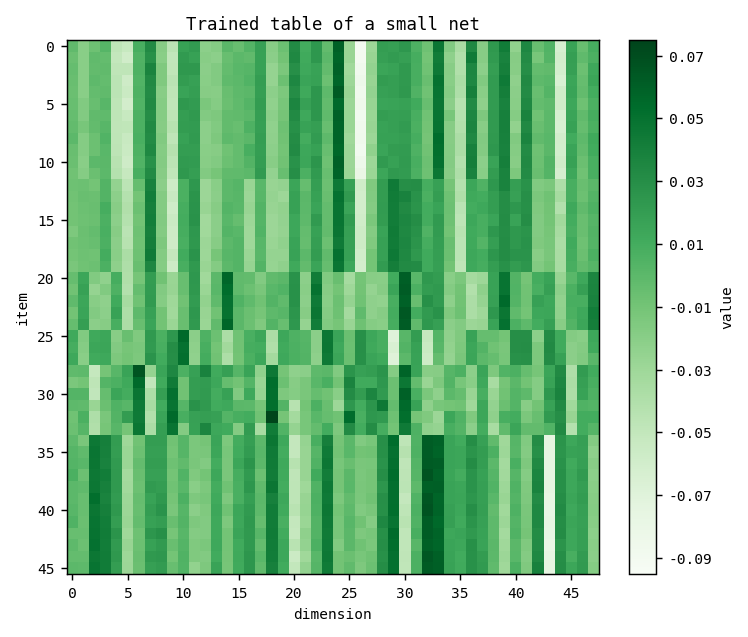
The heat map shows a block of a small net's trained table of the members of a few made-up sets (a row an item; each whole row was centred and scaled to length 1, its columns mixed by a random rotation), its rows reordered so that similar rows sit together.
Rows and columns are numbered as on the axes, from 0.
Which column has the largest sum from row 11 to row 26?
30
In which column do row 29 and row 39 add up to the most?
18
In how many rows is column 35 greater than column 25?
17
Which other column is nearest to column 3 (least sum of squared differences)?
23
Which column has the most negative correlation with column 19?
11
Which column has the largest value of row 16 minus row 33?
7
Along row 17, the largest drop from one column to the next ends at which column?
26
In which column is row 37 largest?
32
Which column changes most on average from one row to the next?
14
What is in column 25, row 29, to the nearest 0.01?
0.04
